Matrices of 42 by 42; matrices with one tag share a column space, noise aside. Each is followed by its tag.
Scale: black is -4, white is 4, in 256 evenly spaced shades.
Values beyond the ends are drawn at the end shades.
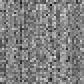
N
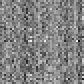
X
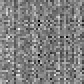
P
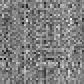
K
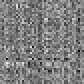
K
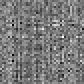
P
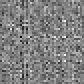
P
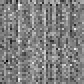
N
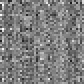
N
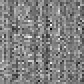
P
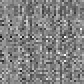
P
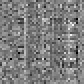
K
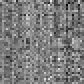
N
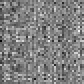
X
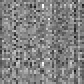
K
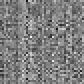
P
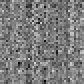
K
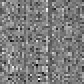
X
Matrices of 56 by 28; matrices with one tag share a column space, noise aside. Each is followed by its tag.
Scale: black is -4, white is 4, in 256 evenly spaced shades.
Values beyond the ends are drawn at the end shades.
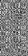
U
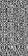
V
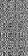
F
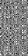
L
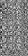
U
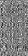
V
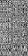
V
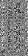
U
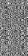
L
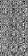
V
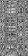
V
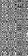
F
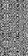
F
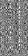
U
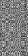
F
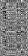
U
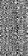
L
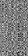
F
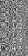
V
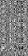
V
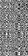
F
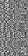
F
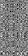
F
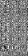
V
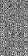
F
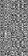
F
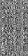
L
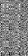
F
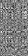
U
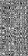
L
